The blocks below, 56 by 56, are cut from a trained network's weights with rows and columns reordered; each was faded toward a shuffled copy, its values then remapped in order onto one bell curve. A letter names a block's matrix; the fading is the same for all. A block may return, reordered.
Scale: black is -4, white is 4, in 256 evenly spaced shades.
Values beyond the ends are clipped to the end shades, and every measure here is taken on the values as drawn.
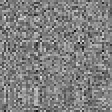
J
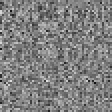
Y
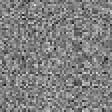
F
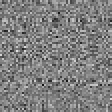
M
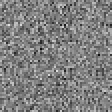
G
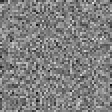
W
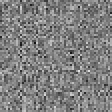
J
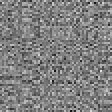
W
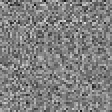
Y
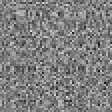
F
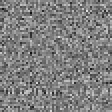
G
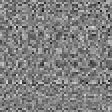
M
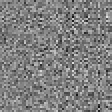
J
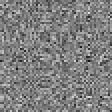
Y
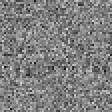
G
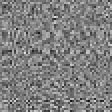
M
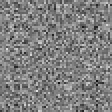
W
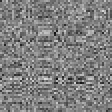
M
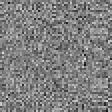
F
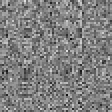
J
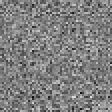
Y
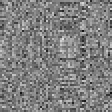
J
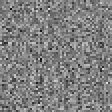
G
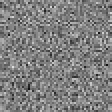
F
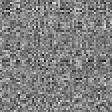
M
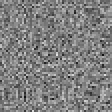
W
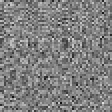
W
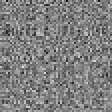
F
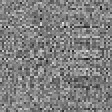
M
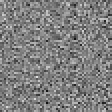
W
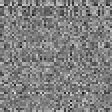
M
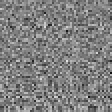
M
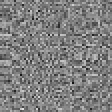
M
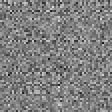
M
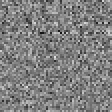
G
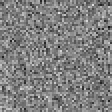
G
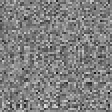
Y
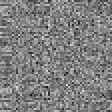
W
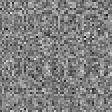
F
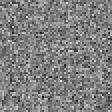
G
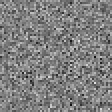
G
